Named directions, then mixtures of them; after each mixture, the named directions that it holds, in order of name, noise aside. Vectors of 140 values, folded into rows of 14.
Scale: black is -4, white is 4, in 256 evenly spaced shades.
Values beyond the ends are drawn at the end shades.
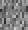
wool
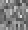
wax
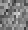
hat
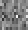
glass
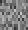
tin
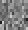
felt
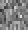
wax, wool.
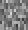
felt, tin, wax.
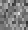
hat.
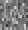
glass, wax.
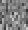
felt, glass.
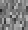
wool.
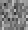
felt, glass, hat.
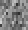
hat, wool.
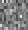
wax, wool.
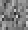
glass, hat.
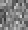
hat, wax, wool.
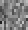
felt, glass, wool.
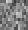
hat, tin, wax.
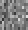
felt, glass.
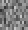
wax, wool.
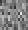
tin.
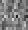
glass.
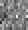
felt, glass, hat.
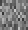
tin.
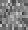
felt, hat, tin.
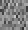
hat, tin, wool.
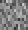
hat, tin, wax.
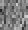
glass, wool.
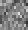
hat, wax.
